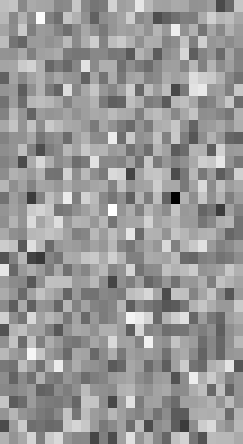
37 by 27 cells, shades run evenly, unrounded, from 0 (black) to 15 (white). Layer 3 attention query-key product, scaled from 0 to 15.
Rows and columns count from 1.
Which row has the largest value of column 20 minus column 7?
3
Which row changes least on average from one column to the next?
10
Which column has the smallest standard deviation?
12
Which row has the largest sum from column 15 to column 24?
27
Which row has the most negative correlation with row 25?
13
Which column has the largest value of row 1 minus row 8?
16
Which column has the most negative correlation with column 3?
17
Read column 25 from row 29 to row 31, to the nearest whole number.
6 6 11
